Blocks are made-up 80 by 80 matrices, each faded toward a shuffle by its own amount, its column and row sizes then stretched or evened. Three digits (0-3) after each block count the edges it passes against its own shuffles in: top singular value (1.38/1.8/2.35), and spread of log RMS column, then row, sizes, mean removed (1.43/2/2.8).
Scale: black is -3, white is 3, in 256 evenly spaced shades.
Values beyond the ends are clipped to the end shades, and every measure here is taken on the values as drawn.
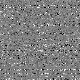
0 0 3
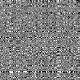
3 1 3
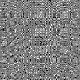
3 2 0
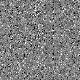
1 2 0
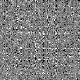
2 2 1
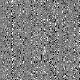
2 3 0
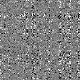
2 3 2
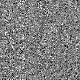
1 2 0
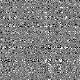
0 2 3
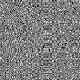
3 0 0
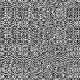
3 2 1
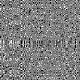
3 2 1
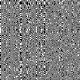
3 3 1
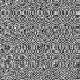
3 0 1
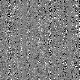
0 3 0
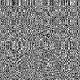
3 2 1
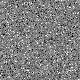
0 0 0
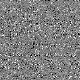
0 1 2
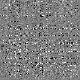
0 2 3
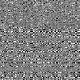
3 0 3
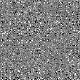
1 2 2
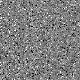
1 1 0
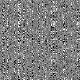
2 3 0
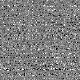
1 1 3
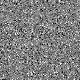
1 0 1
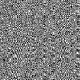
3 2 0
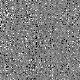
0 2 2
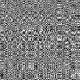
3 1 2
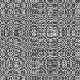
3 1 1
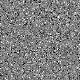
0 1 1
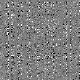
1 3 2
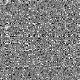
2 1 2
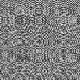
3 1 1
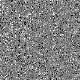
0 2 0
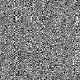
2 2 0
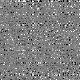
2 1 3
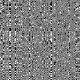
3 3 0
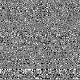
2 0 3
